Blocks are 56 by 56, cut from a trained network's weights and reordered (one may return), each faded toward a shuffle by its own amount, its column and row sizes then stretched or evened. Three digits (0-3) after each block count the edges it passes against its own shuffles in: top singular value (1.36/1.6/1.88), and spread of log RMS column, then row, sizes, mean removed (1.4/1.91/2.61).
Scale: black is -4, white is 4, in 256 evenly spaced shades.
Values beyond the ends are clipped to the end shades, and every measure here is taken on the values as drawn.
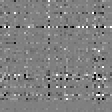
2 2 3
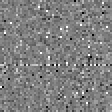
1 1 0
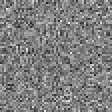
2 0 0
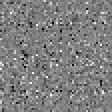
0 2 1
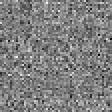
2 1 1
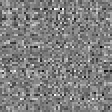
2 0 3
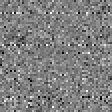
2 1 2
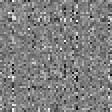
2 3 1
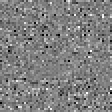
0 1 2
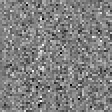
0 2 0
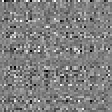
3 2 3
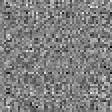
3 2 2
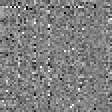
2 2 0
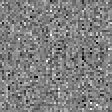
1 2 0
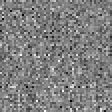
1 1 2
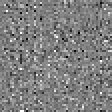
1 2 1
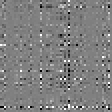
3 3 3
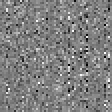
0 3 0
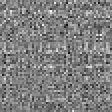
3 1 1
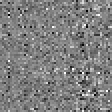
0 2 2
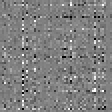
2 3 2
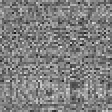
3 0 1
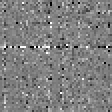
2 1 2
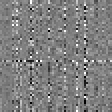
3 3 1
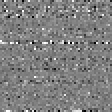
1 0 3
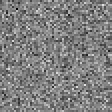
2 0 0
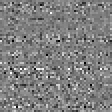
1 2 3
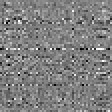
3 1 3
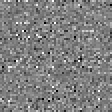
0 1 2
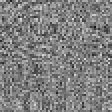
2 0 1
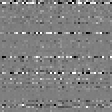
3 1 3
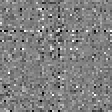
1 2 2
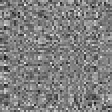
3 2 1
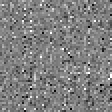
1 2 1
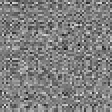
3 0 2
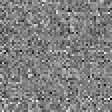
2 1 1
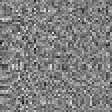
3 2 1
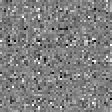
0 2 2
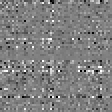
1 2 3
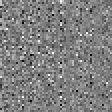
0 3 0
